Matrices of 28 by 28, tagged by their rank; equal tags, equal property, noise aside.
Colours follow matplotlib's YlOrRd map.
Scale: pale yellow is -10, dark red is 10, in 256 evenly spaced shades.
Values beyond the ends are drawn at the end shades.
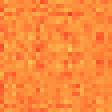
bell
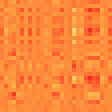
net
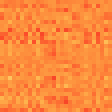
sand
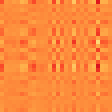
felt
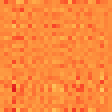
sand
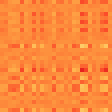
felt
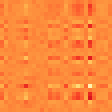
felt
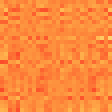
sand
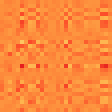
net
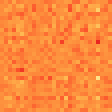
bell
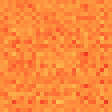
bell
